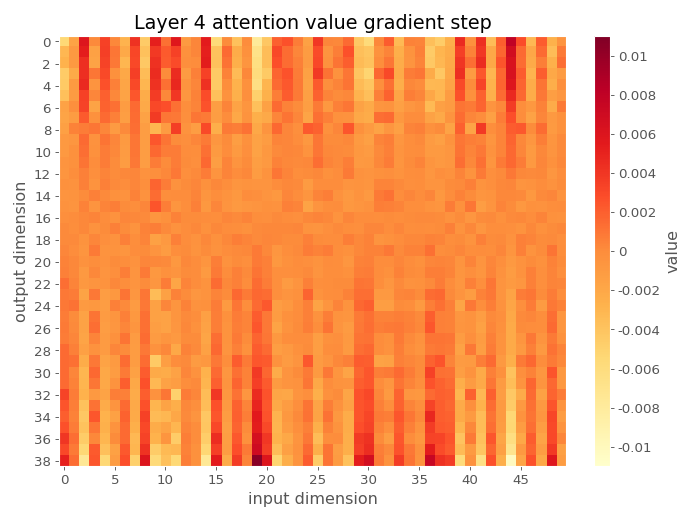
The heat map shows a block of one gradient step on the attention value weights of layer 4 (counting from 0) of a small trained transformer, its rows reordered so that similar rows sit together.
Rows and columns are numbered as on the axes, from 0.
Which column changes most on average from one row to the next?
9
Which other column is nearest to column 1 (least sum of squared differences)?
12
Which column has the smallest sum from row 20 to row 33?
44
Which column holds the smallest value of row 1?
19
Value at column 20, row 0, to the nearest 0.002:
-0.004
